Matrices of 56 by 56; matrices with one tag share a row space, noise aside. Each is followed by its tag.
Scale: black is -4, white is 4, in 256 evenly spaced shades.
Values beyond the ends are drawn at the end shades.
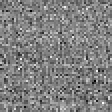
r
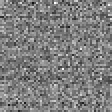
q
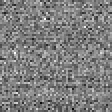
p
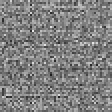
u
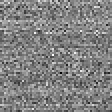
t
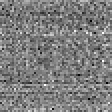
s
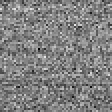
t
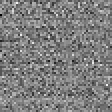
p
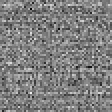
u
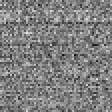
s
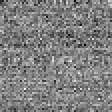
t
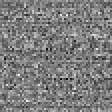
t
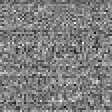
t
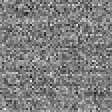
u
